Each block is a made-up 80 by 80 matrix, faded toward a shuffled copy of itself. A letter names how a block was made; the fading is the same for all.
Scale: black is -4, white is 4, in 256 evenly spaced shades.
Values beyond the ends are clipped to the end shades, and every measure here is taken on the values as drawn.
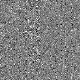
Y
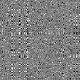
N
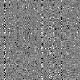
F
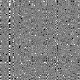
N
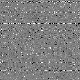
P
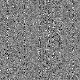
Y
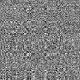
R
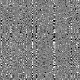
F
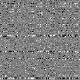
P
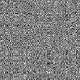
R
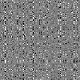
F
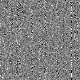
Y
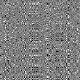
N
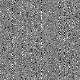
Y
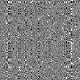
F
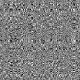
R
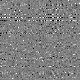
P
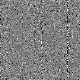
Y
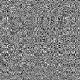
R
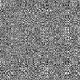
R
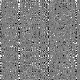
N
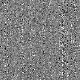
Y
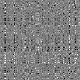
N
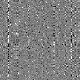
N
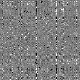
N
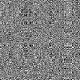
R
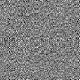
R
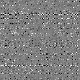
P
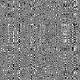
N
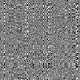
N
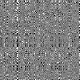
N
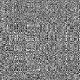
R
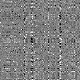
F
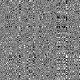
F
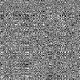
R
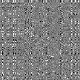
N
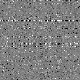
P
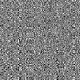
R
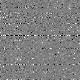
P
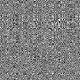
R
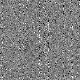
Y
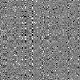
F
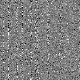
Y
